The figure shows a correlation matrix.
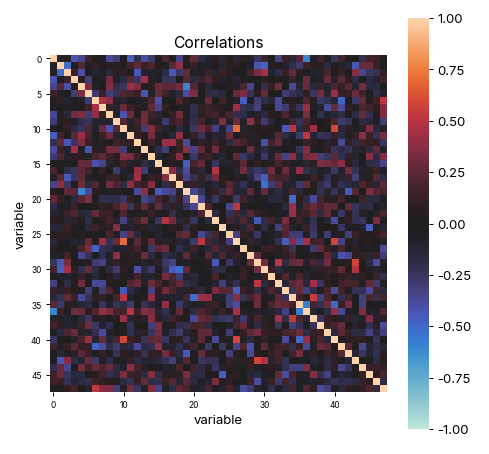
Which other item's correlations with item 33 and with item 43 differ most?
29
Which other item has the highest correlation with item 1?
18
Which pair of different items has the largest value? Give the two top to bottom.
10, 26
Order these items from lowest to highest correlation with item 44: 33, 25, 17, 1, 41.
41, 33, 17, 25, 1
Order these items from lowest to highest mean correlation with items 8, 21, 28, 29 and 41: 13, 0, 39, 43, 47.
0, 47, 43, 13, 39
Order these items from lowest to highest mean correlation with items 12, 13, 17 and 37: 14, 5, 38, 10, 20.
20, 5, 38, 10, 14
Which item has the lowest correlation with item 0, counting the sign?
36
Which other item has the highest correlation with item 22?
34
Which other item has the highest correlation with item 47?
6
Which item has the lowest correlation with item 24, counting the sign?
45
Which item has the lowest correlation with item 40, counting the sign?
35
